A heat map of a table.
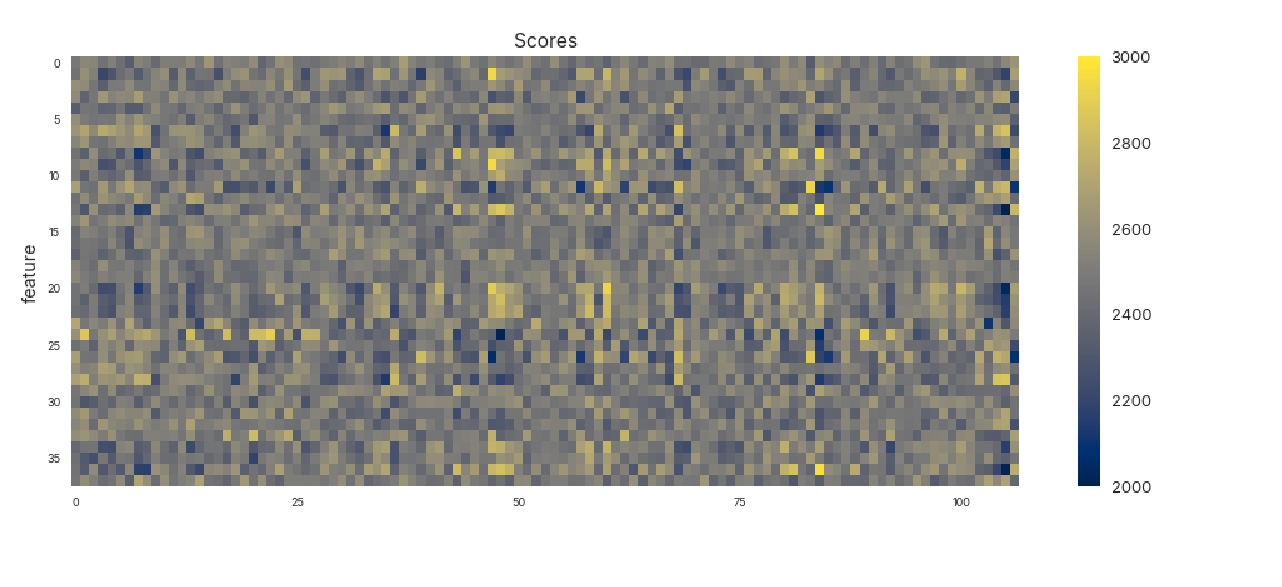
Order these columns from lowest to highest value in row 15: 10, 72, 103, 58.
58, 72, 10, 103
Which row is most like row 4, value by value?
17
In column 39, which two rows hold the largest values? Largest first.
26, 11
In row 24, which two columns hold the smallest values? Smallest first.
48, 84
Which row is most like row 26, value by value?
11
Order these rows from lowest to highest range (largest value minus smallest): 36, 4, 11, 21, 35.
4, 35, 21, 11, 36
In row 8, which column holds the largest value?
84
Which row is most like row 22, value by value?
34
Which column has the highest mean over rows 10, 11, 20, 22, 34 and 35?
60
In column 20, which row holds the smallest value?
35
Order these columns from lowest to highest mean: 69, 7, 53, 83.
69, 7, 53, 83
